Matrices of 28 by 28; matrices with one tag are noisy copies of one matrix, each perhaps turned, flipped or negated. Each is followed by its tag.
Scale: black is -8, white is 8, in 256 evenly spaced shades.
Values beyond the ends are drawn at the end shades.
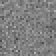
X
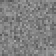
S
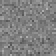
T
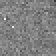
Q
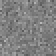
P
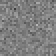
X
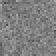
S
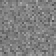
X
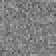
S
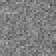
Q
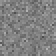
T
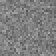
Q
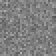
X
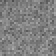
Q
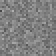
T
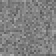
S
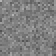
S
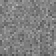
Q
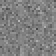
T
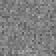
X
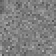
S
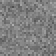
P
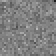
S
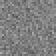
X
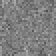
P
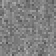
P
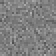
T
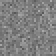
T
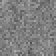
P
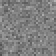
S
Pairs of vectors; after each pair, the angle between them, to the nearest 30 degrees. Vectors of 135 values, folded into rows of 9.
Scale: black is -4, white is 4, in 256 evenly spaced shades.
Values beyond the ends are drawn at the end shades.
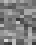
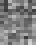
90 degrees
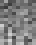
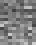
90 degrees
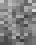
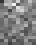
90 degrees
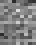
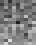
120 degrees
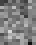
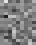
120 degrees
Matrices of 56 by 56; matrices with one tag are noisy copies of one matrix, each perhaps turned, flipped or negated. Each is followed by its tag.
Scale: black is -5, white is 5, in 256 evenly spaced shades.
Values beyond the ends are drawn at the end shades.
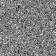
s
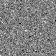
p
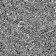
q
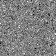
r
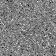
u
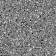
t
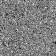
r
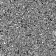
s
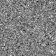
u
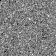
p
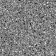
u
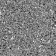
r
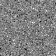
t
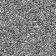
q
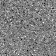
u
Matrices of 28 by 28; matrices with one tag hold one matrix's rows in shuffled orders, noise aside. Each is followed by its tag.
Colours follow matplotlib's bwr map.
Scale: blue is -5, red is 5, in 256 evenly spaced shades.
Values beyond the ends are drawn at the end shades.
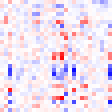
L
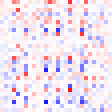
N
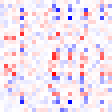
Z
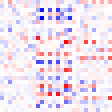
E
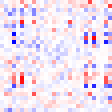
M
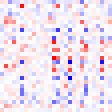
Z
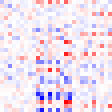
E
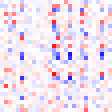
Z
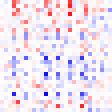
N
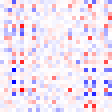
M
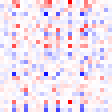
N
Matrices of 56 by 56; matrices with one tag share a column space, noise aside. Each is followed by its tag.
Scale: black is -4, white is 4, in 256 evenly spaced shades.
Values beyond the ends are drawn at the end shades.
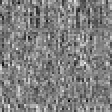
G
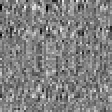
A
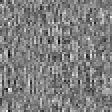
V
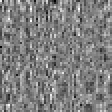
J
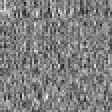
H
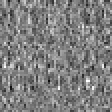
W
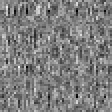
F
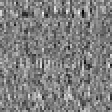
H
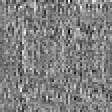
A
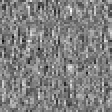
F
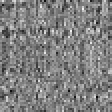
A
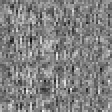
V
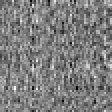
W
